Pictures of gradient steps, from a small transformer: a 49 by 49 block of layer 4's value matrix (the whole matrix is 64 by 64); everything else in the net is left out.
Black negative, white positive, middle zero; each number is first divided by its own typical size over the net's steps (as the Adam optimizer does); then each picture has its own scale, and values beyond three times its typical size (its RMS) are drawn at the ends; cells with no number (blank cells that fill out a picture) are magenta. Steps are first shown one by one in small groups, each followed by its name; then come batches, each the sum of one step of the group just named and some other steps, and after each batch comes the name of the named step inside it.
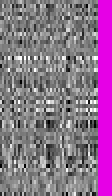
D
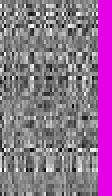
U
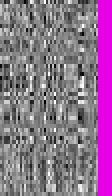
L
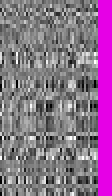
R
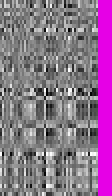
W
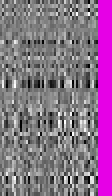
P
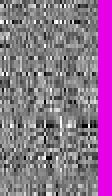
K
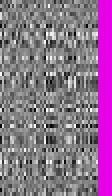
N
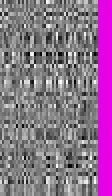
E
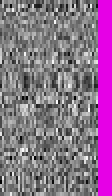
R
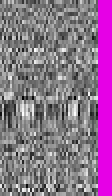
W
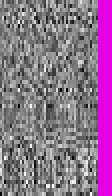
W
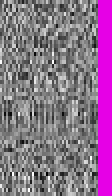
E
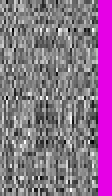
W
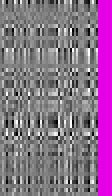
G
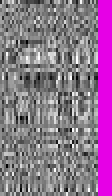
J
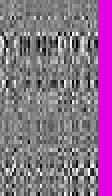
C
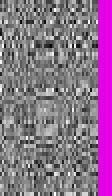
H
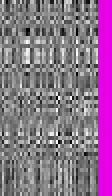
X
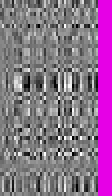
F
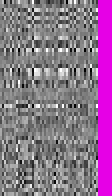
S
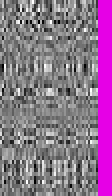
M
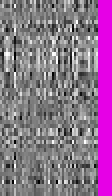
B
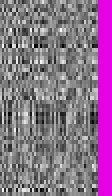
H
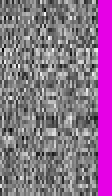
G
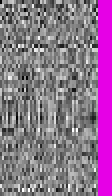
J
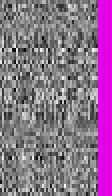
C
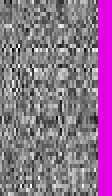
S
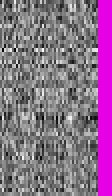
G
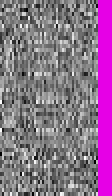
B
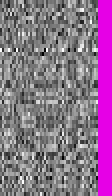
C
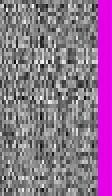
J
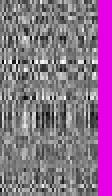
X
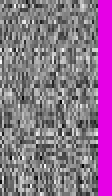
B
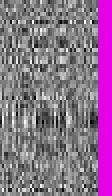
S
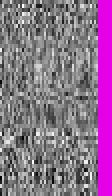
B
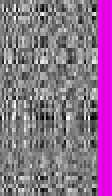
B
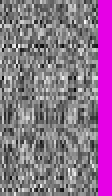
C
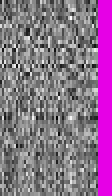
X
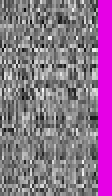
M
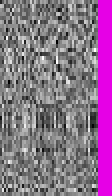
B
